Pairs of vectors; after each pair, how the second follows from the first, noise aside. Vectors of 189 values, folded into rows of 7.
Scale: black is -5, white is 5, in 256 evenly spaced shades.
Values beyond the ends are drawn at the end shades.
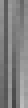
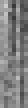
reversed.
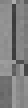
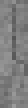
shrunk.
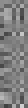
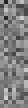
reversed, negated.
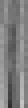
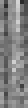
reversed, negated.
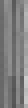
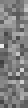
shuffled.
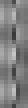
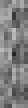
reversed, negated.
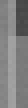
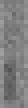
wrapped around, shrunk.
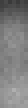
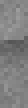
wrapped around, shrunk.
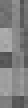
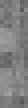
shrunk.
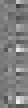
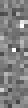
shuffled.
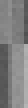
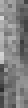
reversed.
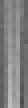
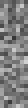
shuffled.
